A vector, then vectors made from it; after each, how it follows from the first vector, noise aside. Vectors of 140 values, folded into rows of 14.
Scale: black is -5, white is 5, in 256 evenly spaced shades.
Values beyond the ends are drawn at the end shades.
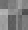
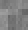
shrunk.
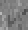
partly zeroed.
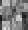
wrapped around, negated, scaled up.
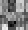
wrapped around, negated, scaled up.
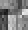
negated, scaled up.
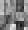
wrapped around, negated, scaled up.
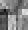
negated, scaled up.
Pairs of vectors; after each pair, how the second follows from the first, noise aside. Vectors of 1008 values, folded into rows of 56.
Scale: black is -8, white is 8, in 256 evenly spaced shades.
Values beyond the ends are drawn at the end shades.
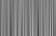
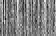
reversed, negated, scaled up.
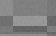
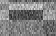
reversed, negated, scaled up.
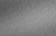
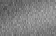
copied.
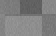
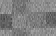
wrapped around.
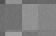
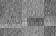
wrapped around, negated.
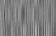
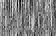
reversed, negated, scaled up.
